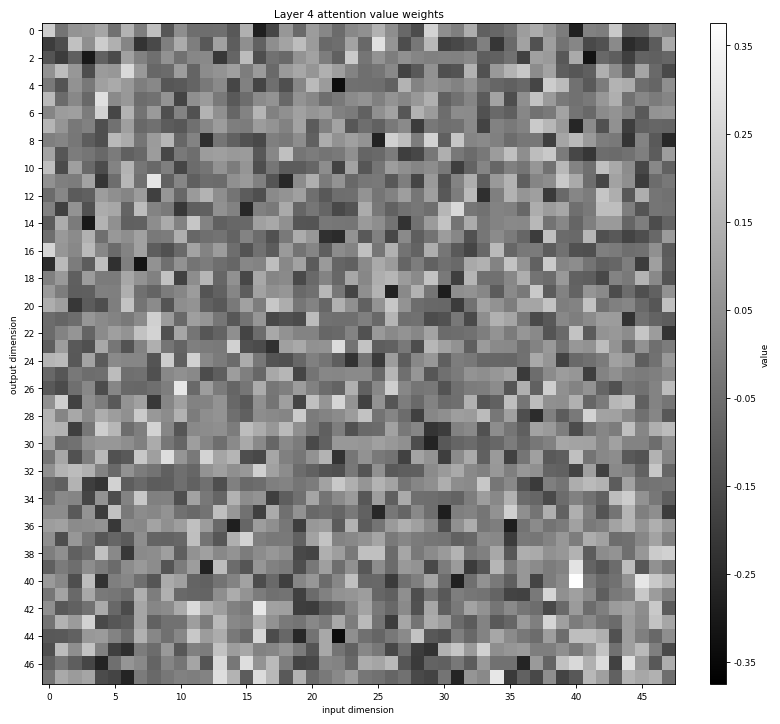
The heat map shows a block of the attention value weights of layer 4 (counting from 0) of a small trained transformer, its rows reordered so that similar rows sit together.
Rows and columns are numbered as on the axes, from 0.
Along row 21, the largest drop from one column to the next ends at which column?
44
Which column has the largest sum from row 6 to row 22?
6
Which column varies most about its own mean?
4
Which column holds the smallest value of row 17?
7
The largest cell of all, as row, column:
40, 40
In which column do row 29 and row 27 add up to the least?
2
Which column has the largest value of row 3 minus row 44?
22
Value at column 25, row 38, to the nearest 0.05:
0.2
